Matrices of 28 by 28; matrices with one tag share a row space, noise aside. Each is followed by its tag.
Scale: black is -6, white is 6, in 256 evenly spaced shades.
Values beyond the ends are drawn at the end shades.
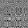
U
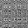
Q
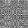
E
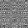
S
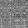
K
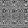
S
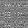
E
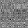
K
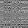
E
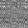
S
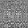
U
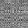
E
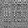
Q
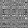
S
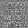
U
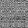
K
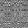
E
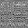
K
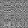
U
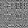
U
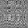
U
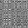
Q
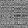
K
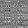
E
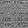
E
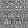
U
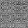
K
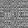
E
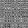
E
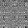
S
